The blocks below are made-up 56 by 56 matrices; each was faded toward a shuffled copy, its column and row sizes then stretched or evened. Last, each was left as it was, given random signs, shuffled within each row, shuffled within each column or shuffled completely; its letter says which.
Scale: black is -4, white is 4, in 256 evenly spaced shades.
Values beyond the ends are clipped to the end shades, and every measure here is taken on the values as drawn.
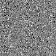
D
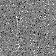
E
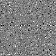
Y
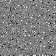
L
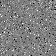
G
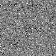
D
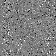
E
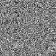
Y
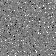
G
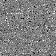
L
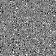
D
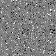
E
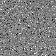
L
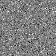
L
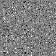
Y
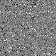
L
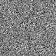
L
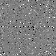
D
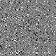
Y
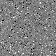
G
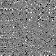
Y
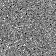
G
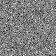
G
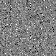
E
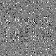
Y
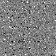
D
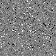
D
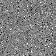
E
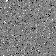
G
